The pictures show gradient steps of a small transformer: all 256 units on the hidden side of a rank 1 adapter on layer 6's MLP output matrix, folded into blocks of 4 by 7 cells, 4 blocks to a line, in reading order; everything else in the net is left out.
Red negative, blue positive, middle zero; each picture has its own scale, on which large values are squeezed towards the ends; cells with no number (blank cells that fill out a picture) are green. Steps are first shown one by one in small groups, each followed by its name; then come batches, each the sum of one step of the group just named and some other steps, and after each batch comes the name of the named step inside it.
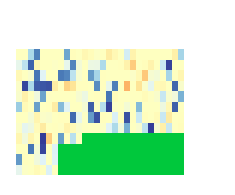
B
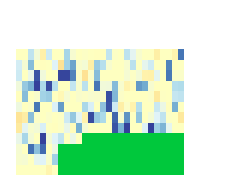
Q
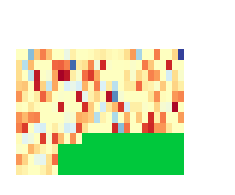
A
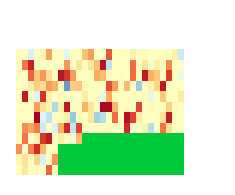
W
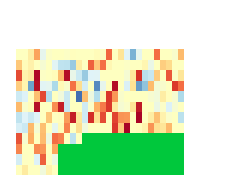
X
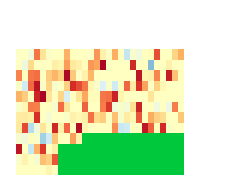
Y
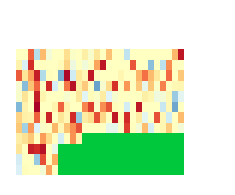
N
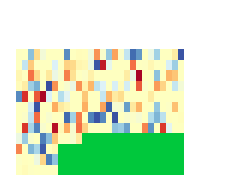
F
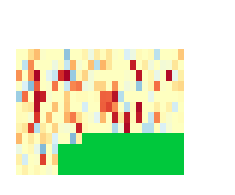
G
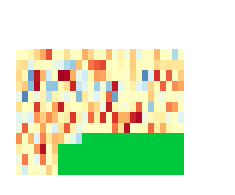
X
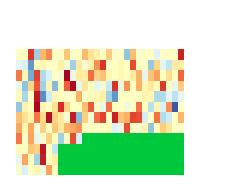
N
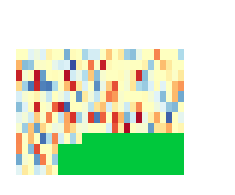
X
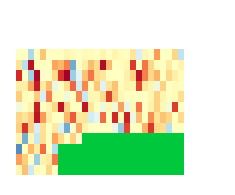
A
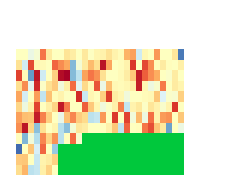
A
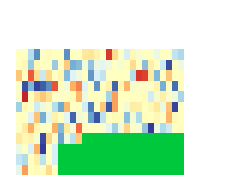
B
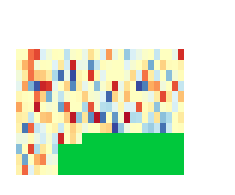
Q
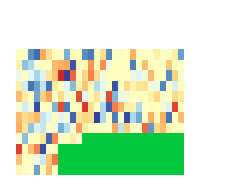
A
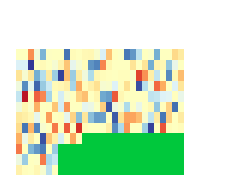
F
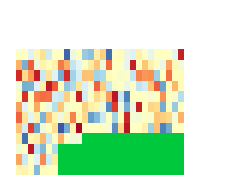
G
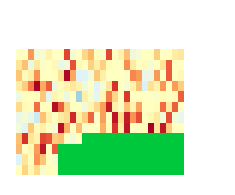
X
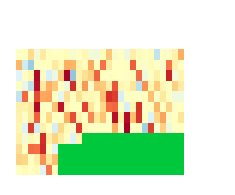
G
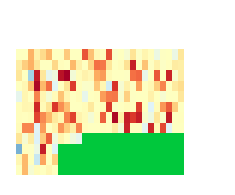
G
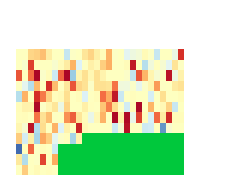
G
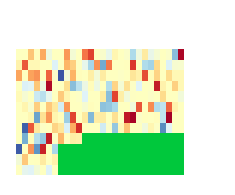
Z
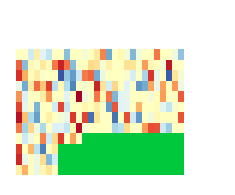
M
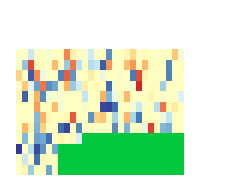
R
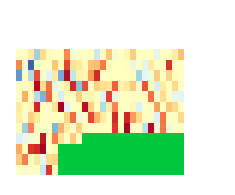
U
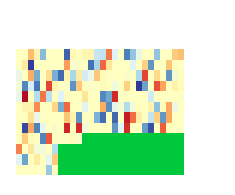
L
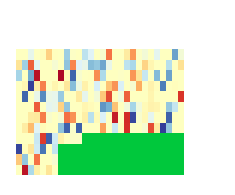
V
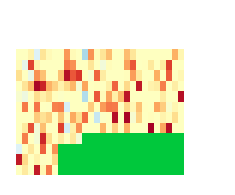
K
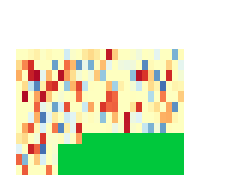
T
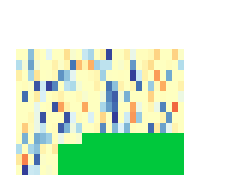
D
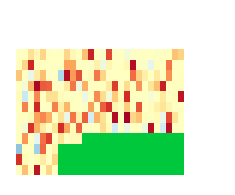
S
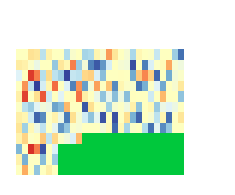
T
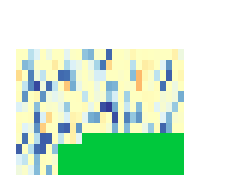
R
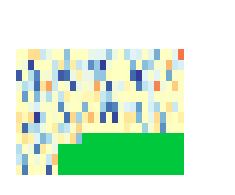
L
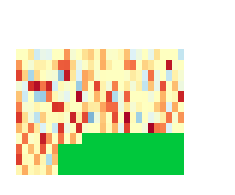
M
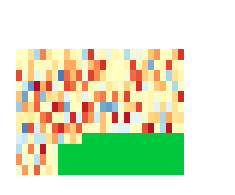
S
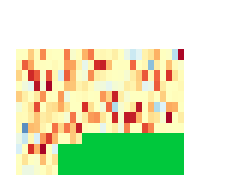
Z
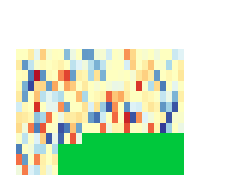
V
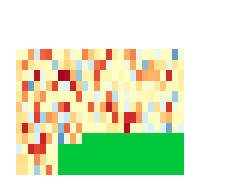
T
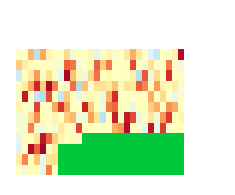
U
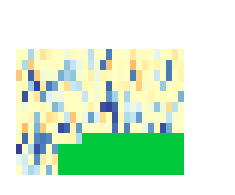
R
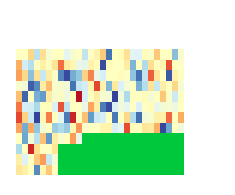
M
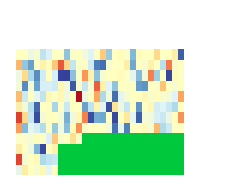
M
